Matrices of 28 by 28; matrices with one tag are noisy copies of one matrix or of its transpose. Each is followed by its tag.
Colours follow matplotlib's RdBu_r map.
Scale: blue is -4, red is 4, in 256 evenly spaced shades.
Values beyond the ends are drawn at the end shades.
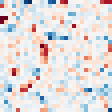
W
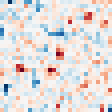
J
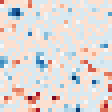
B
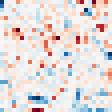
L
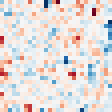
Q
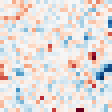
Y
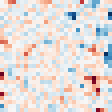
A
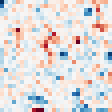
L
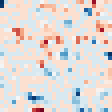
L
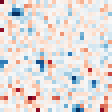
B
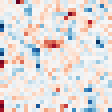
W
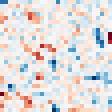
L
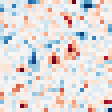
J
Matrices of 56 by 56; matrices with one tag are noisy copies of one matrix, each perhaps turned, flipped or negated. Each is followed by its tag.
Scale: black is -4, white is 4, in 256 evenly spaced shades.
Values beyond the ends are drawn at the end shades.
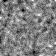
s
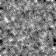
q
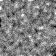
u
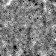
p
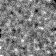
u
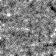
p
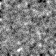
q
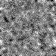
q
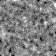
s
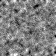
q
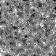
u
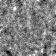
p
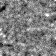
p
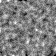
u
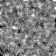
u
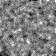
u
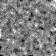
u
